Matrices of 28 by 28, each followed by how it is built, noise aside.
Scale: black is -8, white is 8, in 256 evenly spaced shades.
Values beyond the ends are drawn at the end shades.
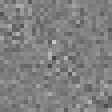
block diagonal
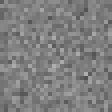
noise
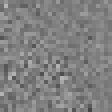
lower triangular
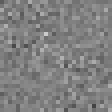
block diagonal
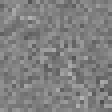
block diagonal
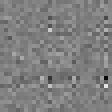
low rank
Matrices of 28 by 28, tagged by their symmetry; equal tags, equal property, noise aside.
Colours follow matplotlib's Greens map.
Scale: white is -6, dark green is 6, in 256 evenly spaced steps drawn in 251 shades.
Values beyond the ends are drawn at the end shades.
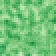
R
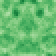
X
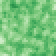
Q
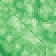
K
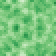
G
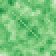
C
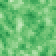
Q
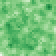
K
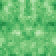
X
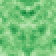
X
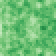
G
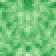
X
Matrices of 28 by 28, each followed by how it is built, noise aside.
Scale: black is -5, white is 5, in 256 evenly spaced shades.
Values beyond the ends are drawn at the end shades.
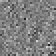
block diagonal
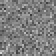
noise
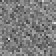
Toeplitz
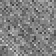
Toeplitz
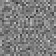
blocks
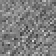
Hankel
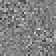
block diagonal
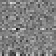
low rank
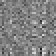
low rank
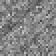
Hankel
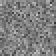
noise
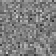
low rank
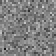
noise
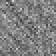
Toeplitz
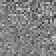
upper triangular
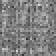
blocks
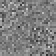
block diagonal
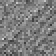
Hankel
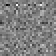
low rank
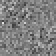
block diagonal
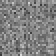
blocks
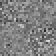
block diagonal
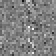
uneven columns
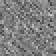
Toeplitz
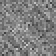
Toeplitz
